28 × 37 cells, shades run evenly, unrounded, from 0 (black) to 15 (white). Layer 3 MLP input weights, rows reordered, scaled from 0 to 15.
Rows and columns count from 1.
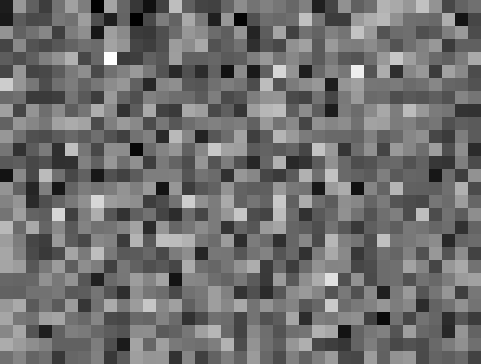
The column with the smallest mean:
3
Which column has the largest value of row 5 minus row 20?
9
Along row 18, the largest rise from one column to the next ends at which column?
13
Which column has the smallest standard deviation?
7
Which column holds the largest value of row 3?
28
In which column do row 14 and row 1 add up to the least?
8
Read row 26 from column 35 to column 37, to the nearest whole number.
2 9 6
